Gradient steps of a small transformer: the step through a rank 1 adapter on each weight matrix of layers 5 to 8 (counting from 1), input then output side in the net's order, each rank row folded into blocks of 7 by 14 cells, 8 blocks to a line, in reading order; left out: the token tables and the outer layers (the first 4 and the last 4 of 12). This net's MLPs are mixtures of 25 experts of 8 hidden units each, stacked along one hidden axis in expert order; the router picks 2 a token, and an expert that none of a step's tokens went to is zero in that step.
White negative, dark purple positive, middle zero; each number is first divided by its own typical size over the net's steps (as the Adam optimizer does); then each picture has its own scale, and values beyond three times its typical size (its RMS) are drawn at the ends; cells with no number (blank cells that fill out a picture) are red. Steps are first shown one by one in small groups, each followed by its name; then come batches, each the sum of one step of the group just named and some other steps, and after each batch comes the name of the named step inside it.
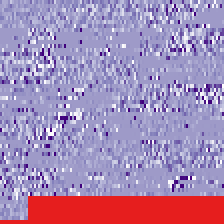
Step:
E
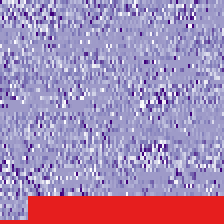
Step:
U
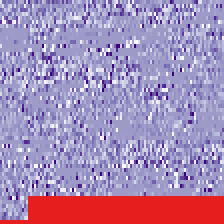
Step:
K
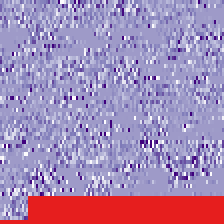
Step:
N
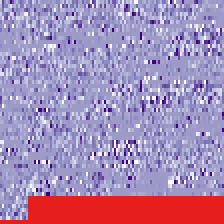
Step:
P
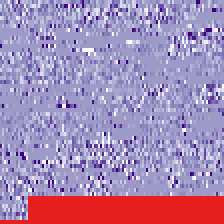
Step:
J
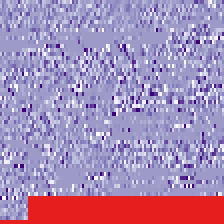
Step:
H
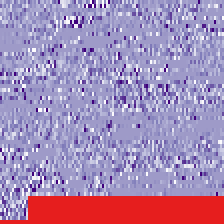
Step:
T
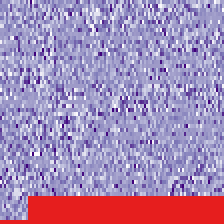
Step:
E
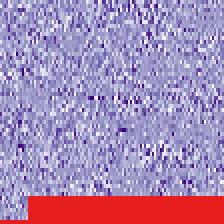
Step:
H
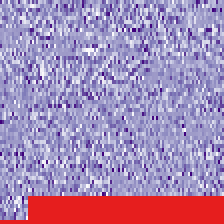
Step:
J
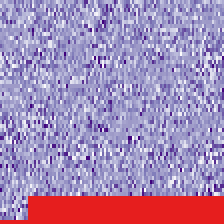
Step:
P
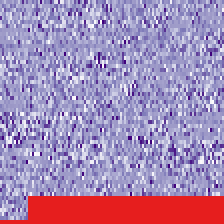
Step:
N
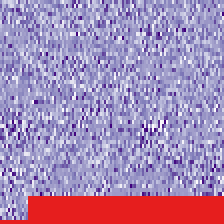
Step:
N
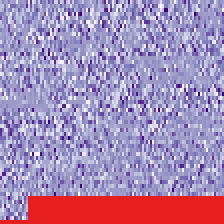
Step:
E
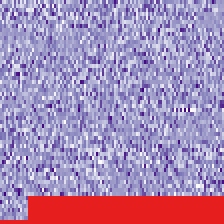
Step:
U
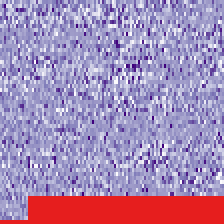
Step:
K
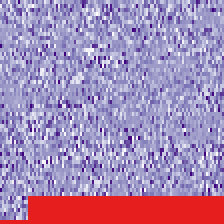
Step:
J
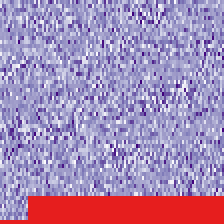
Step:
P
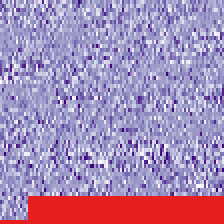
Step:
N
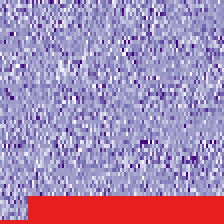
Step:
N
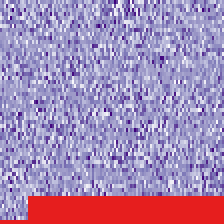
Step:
P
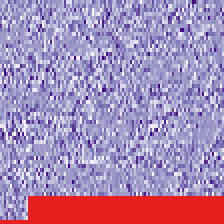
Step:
K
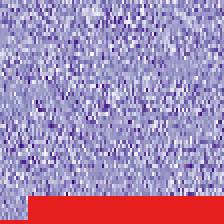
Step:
P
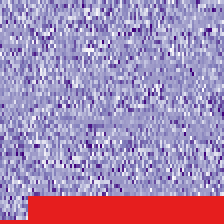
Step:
J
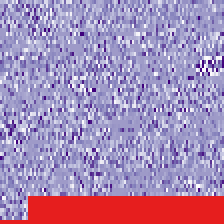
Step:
H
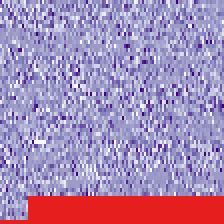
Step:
U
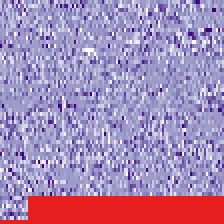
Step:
J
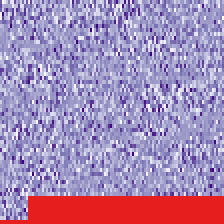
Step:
T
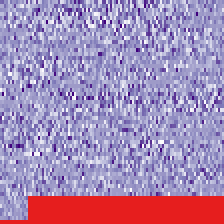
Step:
N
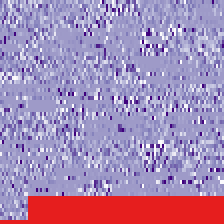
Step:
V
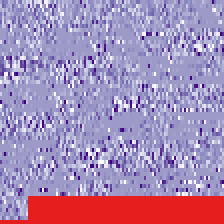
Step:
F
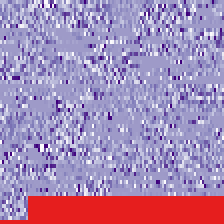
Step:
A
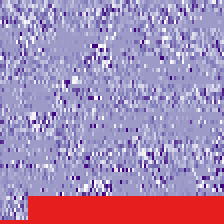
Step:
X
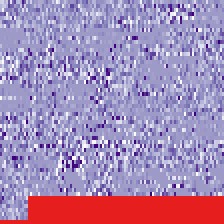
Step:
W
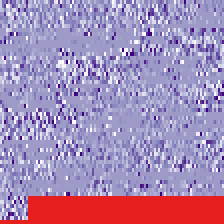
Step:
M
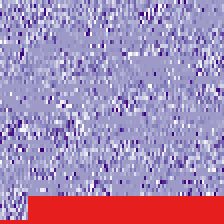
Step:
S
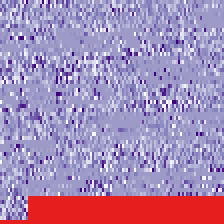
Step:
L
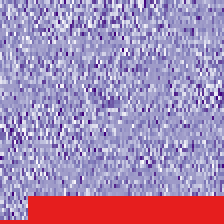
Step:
M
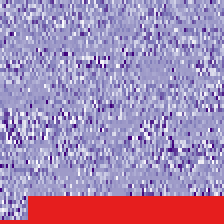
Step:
M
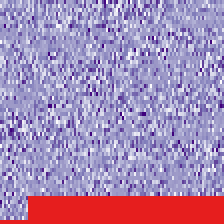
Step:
S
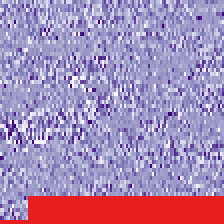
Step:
F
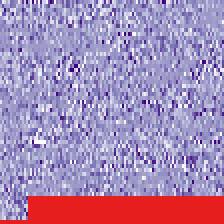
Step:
L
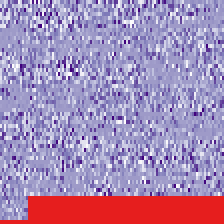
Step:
W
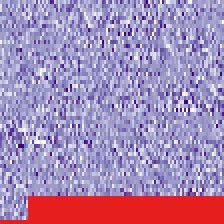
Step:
S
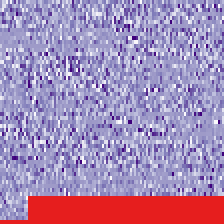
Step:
W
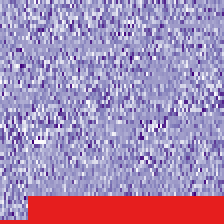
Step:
M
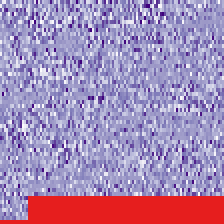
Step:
S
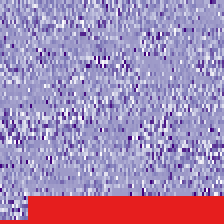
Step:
V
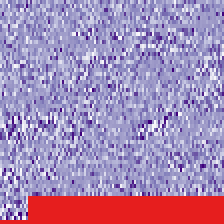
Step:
M
